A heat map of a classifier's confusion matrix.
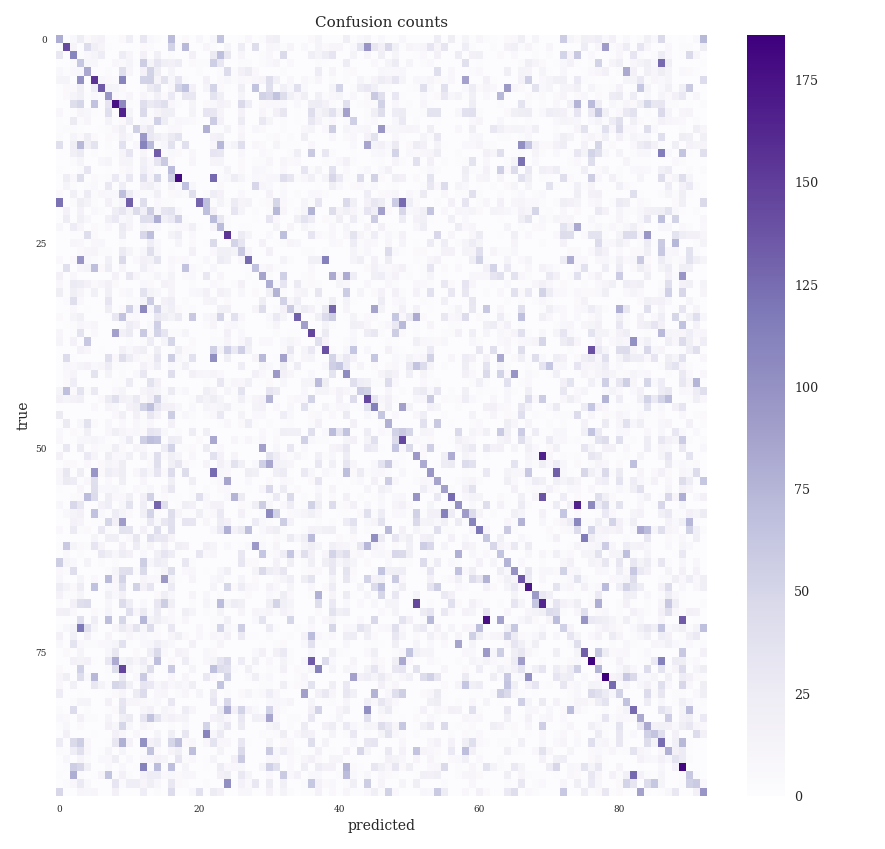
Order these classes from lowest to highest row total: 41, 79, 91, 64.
64, 41, 91, 79
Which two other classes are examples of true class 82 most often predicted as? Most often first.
44, 24
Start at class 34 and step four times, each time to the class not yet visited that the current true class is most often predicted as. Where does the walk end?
9
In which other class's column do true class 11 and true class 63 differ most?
46
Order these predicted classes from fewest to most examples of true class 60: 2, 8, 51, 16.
8, 51, 2, 16
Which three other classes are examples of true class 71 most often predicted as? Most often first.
61, 89, 75
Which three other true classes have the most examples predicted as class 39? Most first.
33, 29, 48
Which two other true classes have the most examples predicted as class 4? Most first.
56, 37
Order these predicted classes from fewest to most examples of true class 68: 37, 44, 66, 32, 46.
66, 44, 32, 46, 37
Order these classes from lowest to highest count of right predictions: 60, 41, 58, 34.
58, 41, 60, 34
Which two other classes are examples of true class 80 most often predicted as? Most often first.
35, 45
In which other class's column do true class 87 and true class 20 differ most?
10
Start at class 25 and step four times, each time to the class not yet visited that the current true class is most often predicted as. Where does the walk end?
12
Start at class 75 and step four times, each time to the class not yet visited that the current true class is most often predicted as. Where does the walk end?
22
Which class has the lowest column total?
20
